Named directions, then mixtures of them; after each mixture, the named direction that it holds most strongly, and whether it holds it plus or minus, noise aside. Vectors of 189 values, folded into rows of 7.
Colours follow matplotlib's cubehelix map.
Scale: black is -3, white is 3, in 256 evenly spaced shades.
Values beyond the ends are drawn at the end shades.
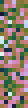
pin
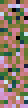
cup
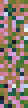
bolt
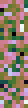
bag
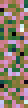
bag, plus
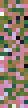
cup, plus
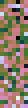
cup, plus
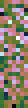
cup, minus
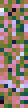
bolt, plus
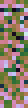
bag, plus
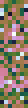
bag, minus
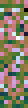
bag, minus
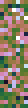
cup, minus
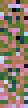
cup, plus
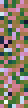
pin, minus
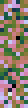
cup, plus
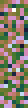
bolt, minus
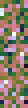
bag, minus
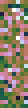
cup, minus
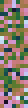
pin, plus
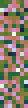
bag, minus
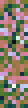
bolt, plus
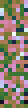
bag, minus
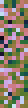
pin, minus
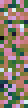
bag, plus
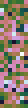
bag, minus
